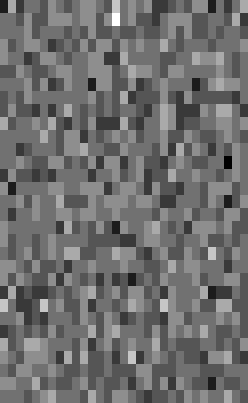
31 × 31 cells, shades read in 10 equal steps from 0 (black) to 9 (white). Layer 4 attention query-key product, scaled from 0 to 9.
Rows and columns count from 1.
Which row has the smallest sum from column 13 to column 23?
22
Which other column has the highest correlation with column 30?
15
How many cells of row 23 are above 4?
8
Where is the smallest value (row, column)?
13, 29
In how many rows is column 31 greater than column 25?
9
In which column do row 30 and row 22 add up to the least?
17
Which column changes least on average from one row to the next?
10
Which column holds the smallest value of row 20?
19
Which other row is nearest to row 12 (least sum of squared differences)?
30
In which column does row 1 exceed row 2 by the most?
31
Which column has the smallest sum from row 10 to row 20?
2
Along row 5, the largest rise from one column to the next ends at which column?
16
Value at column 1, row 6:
3
